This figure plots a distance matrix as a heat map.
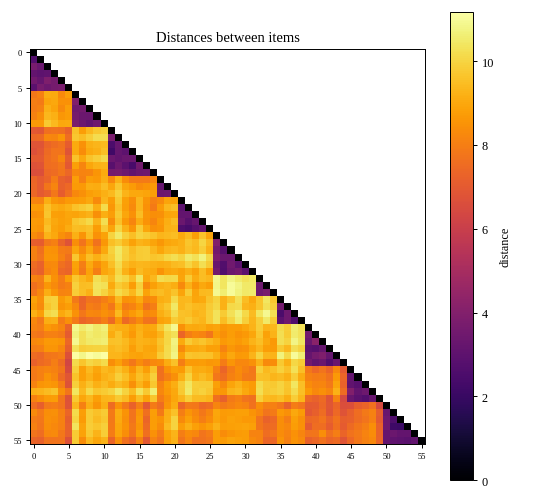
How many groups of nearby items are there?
11
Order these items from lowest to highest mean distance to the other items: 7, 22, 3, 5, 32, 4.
5, 4, 3, 7, 22, 32
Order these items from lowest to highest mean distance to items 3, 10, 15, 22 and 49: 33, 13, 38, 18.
13, 18, 38, 33
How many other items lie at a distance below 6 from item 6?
4
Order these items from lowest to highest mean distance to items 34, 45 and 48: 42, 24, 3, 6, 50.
50, 42, 3, 24, 6
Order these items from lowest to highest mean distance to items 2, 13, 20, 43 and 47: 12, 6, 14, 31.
14, 12, 31, 6
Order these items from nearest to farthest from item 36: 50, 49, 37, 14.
37, 50, 14, 49
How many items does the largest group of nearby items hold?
7
